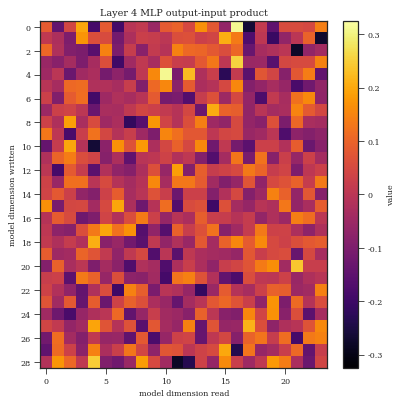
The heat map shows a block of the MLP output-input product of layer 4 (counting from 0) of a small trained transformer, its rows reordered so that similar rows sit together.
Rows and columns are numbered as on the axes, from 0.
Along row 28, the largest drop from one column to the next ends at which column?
5
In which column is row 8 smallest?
7
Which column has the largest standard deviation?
4
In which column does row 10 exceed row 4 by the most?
2
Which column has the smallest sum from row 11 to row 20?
14
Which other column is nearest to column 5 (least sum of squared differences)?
0
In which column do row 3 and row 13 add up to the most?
23
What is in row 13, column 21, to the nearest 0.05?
0.1
